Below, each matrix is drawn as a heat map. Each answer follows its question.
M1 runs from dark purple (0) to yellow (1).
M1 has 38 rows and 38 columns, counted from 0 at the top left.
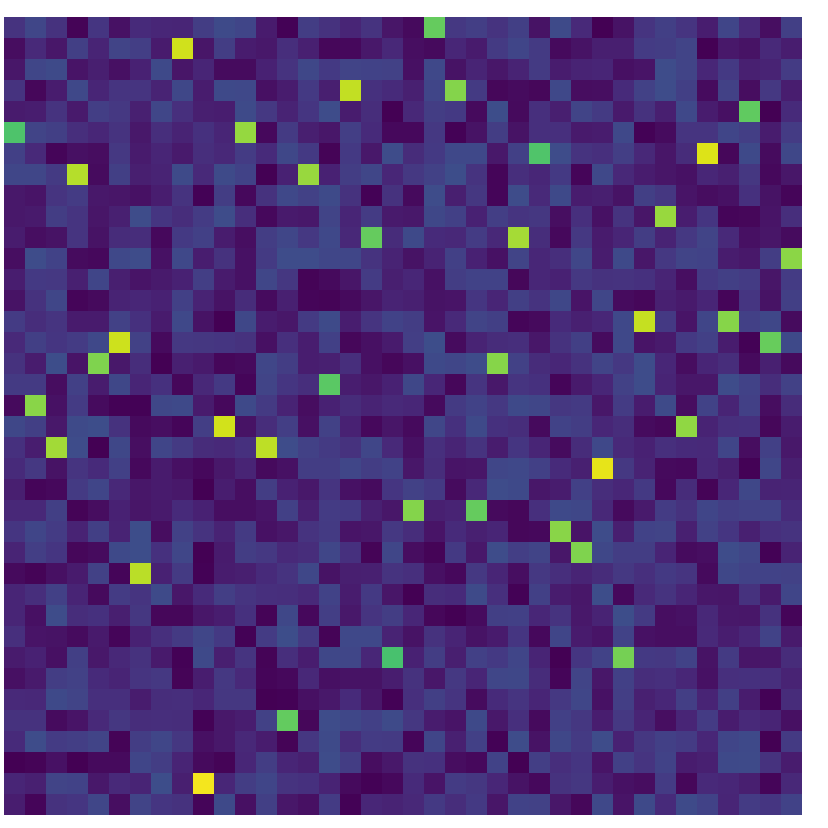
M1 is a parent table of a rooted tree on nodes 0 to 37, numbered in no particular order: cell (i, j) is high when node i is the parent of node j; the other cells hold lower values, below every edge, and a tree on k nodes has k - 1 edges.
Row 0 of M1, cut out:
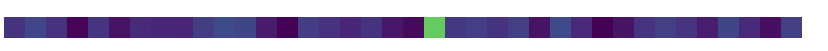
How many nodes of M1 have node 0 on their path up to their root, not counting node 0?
3
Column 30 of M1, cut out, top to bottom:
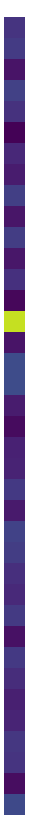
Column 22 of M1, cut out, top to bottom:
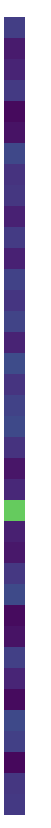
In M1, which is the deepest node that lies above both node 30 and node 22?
7
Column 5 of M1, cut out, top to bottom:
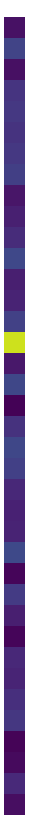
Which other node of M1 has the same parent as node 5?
36
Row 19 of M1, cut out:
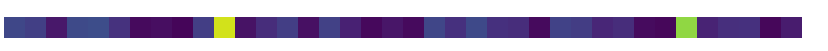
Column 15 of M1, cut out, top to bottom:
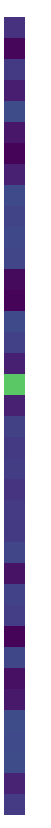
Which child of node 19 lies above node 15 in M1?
10
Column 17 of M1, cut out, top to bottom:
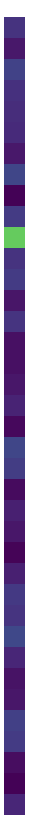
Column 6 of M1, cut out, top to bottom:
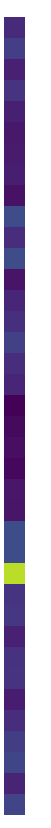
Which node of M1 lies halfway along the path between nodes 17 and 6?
24
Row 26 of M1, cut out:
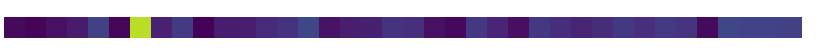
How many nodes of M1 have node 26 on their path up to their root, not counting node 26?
5
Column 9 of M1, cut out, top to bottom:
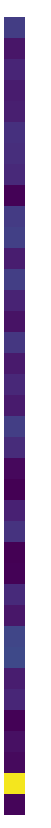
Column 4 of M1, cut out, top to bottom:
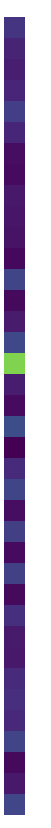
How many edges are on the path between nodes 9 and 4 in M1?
8
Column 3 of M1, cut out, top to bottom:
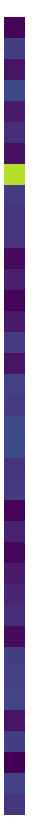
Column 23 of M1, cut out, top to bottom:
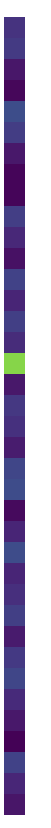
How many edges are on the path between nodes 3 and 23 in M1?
2
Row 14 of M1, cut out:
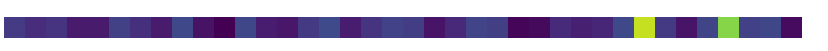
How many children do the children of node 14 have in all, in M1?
2
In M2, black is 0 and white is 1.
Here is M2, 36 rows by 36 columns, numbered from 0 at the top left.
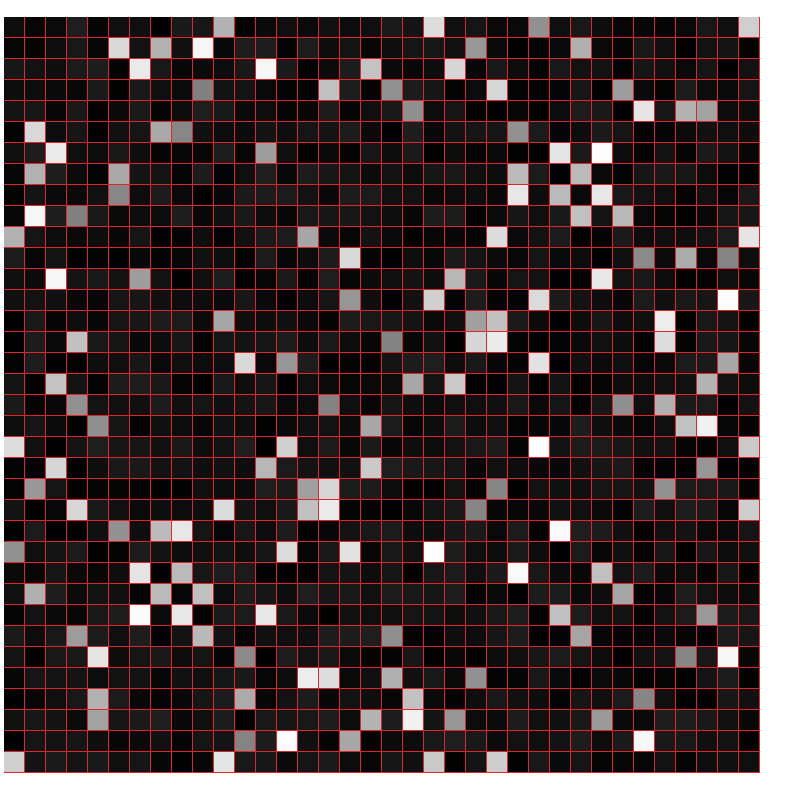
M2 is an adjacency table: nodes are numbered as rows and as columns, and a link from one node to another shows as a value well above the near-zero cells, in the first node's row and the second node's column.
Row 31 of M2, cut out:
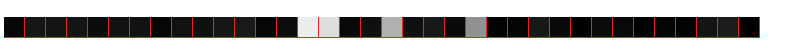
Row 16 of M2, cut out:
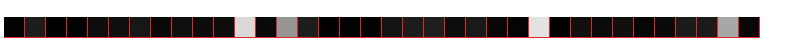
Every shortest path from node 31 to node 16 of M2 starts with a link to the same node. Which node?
node 14
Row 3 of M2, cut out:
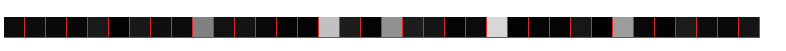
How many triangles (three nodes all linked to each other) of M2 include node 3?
4
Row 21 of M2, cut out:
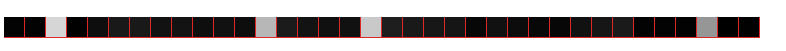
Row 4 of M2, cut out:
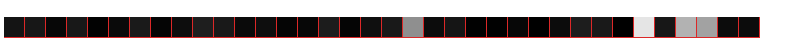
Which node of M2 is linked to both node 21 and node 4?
node 33
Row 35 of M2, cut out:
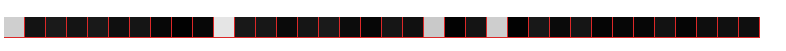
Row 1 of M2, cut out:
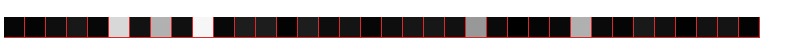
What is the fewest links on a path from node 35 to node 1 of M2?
3
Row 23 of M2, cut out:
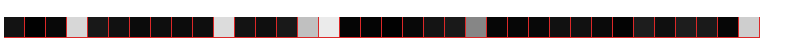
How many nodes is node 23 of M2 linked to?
6
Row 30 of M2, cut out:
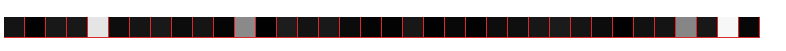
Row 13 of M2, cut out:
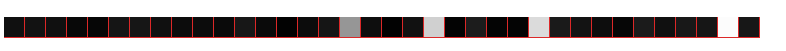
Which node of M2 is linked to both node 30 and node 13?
node 34
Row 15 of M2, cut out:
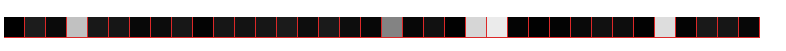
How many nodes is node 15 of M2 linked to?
5
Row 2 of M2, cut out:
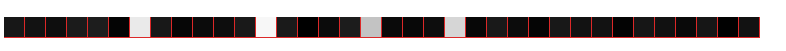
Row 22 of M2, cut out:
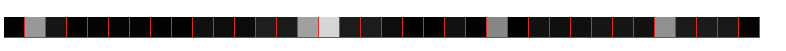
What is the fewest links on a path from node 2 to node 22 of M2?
6
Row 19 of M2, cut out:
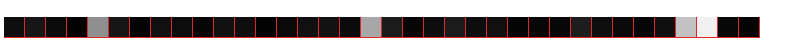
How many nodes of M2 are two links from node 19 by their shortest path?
5
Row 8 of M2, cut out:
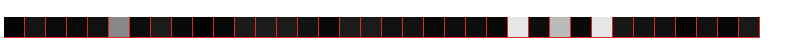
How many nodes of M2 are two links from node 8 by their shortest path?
5
